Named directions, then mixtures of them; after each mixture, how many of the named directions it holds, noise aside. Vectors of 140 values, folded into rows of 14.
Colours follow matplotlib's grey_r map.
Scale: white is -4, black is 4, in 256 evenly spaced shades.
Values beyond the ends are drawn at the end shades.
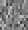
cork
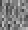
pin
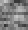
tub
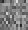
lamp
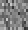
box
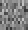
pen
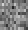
three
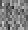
two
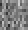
two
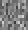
two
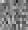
one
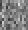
three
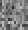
four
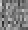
two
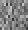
three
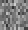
two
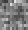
two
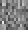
four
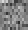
four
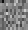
two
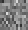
one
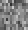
two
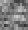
one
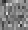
four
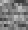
one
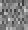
one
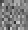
three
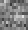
three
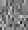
one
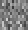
three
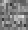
four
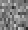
three
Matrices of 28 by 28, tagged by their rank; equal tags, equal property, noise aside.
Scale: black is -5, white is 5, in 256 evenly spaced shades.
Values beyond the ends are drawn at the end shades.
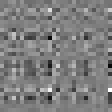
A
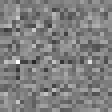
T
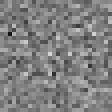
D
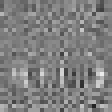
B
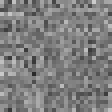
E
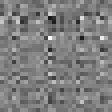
B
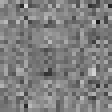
B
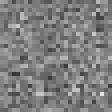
E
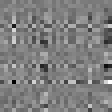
A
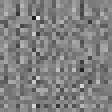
T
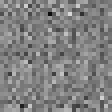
E
